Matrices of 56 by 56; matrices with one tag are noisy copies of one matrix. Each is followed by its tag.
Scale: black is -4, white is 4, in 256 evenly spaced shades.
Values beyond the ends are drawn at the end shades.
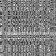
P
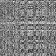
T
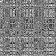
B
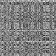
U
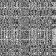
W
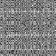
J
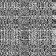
W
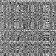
U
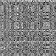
U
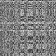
T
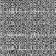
J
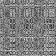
B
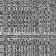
P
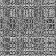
B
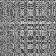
T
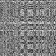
T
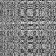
T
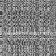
P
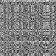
U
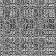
B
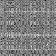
J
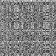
U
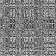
B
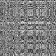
T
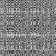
J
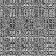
B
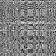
T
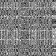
W
